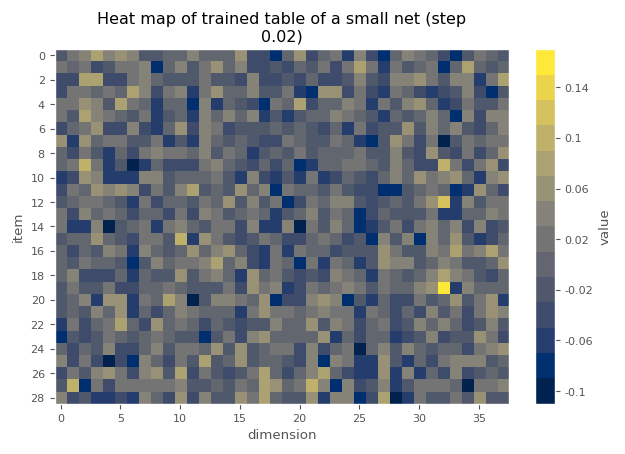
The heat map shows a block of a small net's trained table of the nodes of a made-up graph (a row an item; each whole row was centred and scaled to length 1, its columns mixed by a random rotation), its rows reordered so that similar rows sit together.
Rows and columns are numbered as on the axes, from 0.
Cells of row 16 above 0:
17
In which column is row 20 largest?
9
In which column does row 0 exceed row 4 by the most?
11
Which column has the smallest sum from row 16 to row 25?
6
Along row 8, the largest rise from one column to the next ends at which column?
31
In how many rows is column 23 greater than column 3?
13
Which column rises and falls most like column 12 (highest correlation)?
0
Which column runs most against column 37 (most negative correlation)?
35
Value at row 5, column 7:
0.02
